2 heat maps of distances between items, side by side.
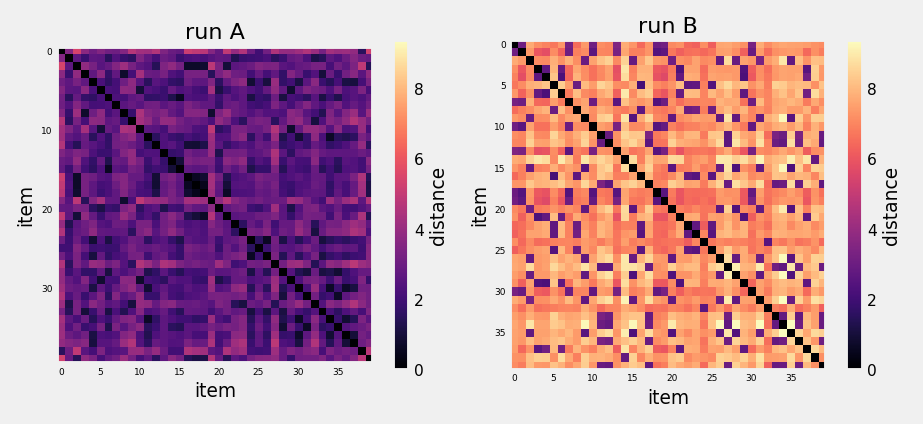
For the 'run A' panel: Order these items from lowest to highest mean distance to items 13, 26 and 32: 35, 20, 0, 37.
20, 35, 37, 0
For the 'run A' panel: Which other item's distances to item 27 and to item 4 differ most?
37
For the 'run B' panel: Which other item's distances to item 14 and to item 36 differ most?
27
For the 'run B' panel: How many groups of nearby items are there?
7
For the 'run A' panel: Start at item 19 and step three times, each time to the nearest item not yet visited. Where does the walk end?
33
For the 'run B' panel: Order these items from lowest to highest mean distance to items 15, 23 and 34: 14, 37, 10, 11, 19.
11, 19, 10, 37, 14
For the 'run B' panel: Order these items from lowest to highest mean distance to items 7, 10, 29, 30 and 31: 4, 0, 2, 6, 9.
0, 4, 6, 9, 2
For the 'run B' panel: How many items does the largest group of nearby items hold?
8
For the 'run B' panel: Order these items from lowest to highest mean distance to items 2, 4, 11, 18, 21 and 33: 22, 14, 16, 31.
31, 22, 16, 14
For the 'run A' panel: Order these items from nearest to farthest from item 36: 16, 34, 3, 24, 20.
34, 24, 20, 16, 3
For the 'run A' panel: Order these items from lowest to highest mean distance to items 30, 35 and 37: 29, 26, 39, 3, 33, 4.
4, 26, 33, 29, 3, 39
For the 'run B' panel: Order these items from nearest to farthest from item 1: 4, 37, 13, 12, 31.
13, 4, 37, 12, 31
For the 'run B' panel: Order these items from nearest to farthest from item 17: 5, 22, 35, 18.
18, 22, 5, 35
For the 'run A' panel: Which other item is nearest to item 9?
32
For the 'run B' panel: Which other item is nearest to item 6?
4
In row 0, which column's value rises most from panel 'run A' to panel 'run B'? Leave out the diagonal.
38
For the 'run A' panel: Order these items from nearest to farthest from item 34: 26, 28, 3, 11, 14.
11, 28, 26, 14, 3
